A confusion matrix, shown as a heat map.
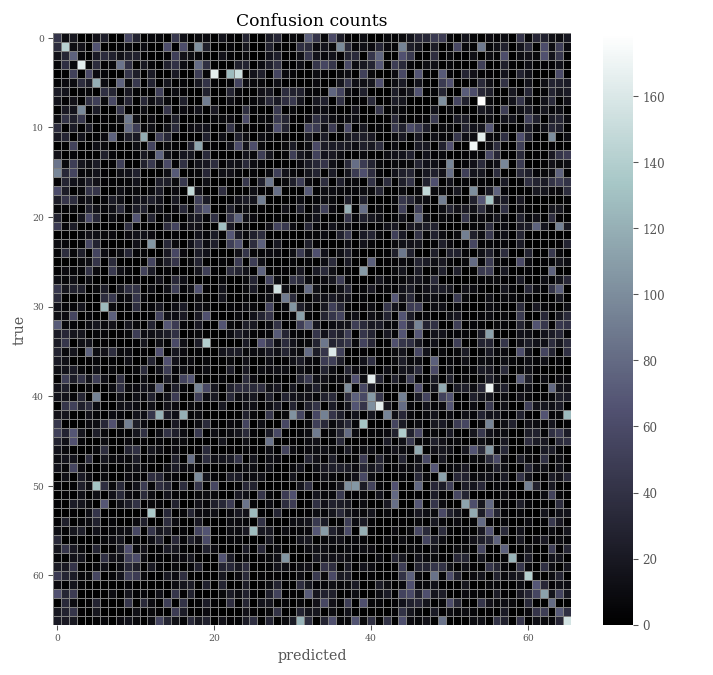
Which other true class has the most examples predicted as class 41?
2
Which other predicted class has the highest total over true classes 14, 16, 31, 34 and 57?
19
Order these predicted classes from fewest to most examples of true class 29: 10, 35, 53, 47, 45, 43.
53, 47, 35, 45, 10, 43
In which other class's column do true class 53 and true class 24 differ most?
12
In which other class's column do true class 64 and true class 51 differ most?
43
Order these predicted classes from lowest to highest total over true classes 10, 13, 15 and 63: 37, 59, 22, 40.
40, 59, 22, 37
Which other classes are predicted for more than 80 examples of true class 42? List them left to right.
13, 16, 30, 34, 65
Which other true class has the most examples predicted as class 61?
21
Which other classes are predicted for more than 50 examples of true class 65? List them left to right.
13, 31, 35, 38, 44, 49
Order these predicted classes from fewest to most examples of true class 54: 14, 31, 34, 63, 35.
35, 31, 34, 14, 63
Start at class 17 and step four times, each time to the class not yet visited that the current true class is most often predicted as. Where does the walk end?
37
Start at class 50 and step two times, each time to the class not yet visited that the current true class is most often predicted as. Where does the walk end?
8
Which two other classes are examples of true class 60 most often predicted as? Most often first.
48, 45
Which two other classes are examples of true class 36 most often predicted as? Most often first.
48, 14
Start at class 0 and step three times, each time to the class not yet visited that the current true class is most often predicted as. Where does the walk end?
55
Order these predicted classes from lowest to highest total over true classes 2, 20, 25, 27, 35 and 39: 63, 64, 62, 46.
64, 62, 63, 46
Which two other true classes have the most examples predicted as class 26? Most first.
18, 23
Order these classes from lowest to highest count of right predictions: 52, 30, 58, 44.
30, 52, 58, 44
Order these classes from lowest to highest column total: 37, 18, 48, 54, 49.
48, 49, 18, 54, 37
